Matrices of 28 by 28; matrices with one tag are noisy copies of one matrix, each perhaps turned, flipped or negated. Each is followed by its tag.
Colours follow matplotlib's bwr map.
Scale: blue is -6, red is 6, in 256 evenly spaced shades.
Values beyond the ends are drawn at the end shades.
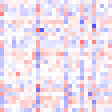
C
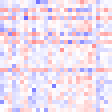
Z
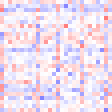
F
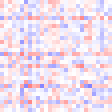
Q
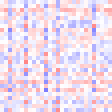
Q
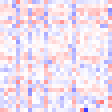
C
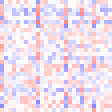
C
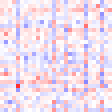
Q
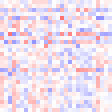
Z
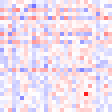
Z
